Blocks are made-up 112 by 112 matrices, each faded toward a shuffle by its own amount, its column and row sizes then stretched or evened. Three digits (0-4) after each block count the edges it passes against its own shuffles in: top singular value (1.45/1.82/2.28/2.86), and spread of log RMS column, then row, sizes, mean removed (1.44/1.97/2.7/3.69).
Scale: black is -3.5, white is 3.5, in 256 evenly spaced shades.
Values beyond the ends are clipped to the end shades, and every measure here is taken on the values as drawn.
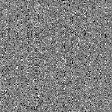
2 3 0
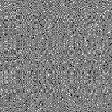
4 0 0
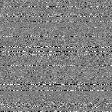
3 0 4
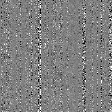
2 4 0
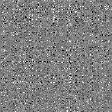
0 3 3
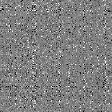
3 3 2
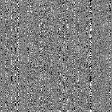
2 4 0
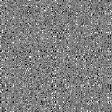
3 3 2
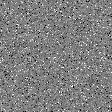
0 0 0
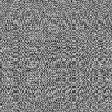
4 0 3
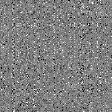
2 3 1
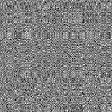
4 1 0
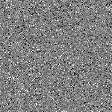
1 1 1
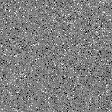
2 1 0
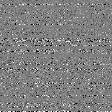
1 1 4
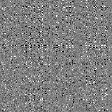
3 3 2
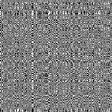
4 4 3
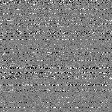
2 0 4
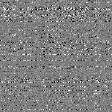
2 1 4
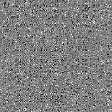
3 2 1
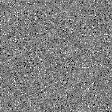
0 2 1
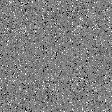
1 2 0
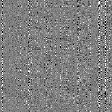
3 4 1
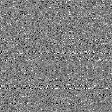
2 1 3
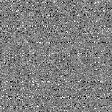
2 0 3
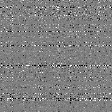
2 2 4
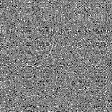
3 0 2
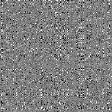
3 3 2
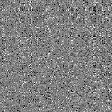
3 2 1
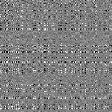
4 3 4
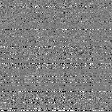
1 2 4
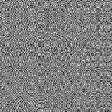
4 0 1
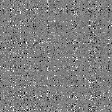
0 3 3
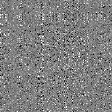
2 3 1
